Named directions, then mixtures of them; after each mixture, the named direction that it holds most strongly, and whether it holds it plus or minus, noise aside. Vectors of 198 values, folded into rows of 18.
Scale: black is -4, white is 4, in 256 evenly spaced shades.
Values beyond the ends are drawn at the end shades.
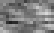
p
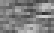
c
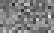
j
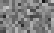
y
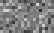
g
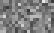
y, minus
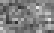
p, plus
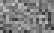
g, plus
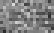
j, minus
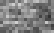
p, minus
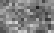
p, minus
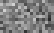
g, plus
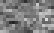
p, plus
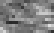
p, plus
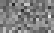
j, plus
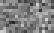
g, plus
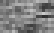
c, minus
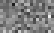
j, plus
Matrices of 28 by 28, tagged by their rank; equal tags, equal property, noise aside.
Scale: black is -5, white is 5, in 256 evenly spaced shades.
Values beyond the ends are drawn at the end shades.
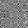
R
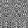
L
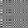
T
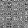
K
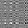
T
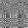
R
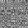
K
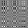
T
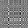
T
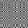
T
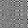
T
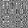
L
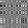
T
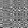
L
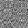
K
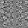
K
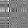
T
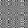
R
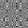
R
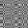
T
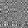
L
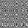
R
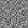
K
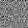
K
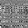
L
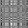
T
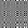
T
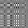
T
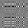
T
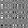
R
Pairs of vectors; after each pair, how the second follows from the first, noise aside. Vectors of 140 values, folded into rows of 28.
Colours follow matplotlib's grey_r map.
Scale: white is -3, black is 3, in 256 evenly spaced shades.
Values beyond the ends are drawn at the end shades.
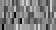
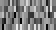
copied.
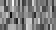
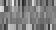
partly zeroed.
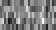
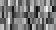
reversed, negated.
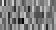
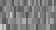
wrapped around, negated, shrunk.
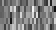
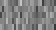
wrapped around, negated, shrunk.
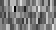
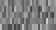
wrapped around, negated, shrunk.
